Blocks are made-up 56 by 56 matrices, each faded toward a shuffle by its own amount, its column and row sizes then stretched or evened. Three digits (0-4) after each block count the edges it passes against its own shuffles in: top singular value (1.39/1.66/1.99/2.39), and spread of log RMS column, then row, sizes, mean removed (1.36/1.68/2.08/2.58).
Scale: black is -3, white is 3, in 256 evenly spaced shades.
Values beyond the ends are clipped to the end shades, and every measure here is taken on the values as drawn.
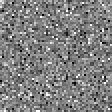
0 0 0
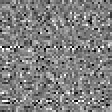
3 0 3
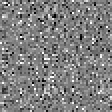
2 2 0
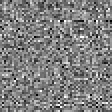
3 0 3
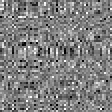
4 2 3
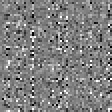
2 4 2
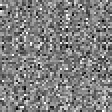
3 2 0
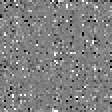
0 2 2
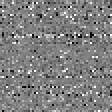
2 0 4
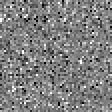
0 2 1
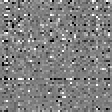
3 2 4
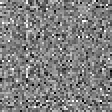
2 1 2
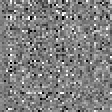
2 3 3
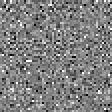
3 0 1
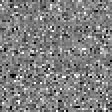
0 0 3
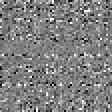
1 2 4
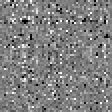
1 3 2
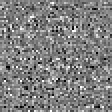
1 0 4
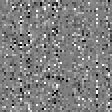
0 4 0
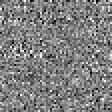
1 2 2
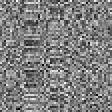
4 1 2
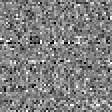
2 0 3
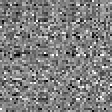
3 0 3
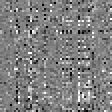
3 4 3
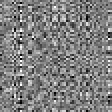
4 4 1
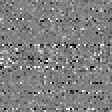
1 0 4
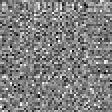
3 1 0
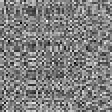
4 1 2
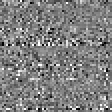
1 2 4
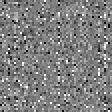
2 2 0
